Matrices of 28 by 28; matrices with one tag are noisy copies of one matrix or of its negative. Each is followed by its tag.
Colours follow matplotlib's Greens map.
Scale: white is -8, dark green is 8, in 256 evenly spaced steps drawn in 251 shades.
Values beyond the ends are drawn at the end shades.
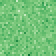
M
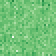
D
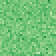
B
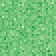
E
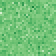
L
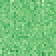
D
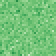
M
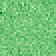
L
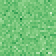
B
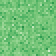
E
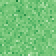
M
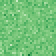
M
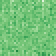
D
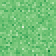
E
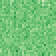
D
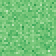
E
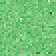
B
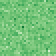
E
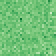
B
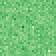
E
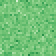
M
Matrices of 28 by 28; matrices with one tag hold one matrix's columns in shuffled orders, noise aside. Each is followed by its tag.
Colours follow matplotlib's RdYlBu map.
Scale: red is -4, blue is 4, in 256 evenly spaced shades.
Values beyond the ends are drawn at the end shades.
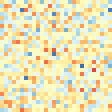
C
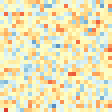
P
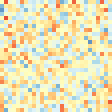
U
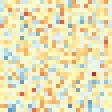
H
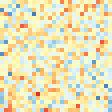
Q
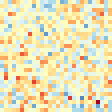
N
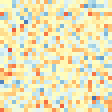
P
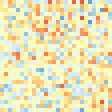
U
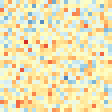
C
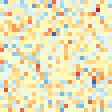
P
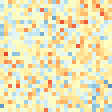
H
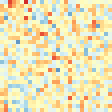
U
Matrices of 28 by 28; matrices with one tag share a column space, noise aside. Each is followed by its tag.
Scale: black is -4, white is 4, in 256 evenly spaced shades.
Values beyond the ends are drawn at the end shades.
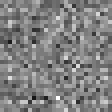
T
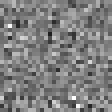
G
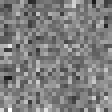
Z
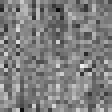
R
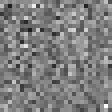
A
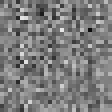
A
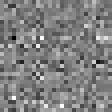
G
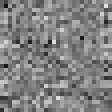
T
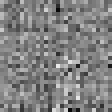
R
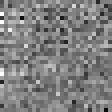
A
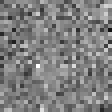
A
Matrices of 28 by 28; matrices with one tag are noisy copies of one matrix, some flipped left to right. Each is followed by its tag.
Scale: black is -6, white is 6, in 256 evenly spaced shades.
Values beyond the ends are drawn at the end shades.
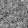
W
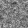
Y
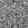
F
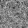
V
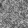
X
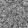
F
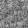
W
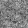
W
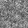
W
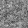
W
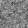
Y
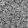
F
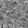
Y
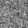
V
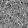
V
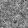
W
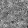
W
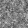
X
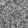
F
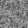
V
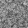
F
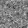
V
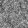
X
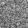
F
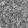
F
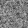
V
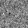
V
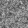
V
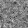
Y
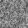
X
